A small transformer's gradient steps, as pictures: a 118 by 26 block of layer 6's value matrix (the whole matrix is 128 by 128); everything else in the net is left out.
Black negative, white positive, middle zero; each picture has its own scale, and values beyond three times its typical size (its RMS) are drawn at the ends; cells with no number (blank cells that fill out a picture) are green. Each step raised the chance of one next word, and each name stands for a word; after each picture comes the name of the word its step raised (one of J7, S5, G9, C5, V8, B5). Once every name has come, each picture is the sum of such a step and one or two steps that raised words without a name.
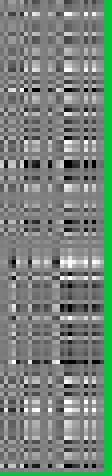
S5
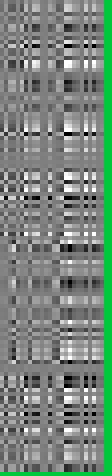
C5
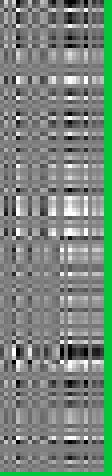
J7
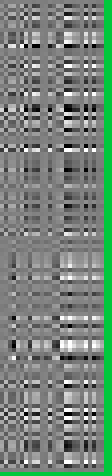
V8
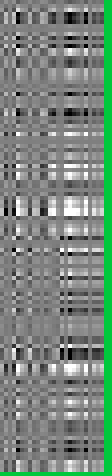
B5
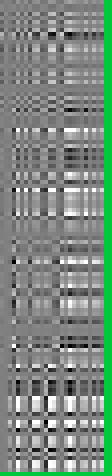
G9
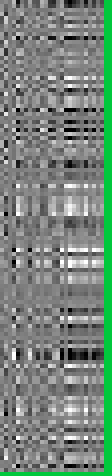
S5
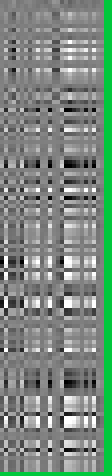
G9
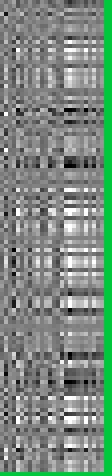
G9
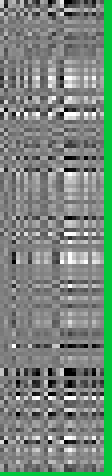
J7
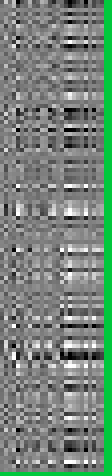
V8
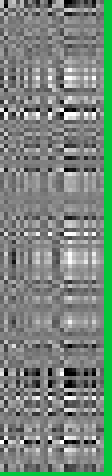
J7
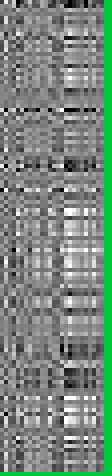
G9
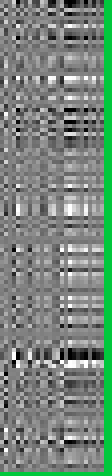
J7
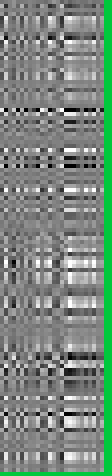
G9
